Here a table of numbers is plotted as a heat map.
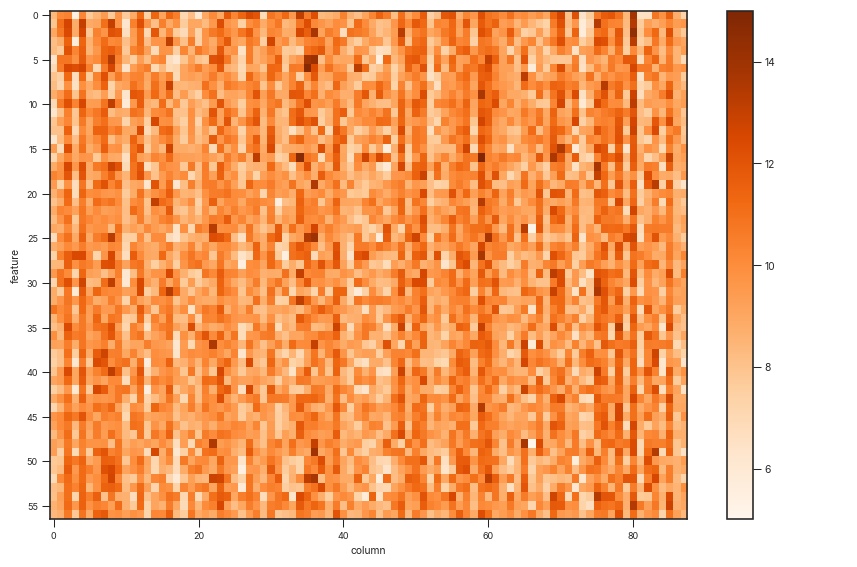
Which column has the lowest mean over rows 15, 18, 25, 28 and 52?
26
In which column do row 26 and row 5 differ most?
45
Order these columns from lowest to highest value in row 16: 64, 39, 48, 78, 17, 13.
13, 17, 64, 48, 39, 78
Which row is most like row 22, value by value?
46
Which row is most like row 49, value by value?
19
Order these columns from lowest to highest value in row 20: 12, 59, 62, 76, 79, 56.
79, 62, 56, 59, 12, 76
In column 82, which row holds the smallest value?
0
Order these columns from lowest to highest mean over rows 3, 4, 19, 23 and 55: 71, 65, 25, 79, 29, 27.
79, 29, 25, 71, 65, 27
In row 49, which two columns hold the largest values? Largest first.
36, 83
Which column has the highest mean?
80
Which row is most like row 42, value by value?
39
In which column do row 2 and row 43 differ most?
14
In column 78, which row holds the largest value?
35
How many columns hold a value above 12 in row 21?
3
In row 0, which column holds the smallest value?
3
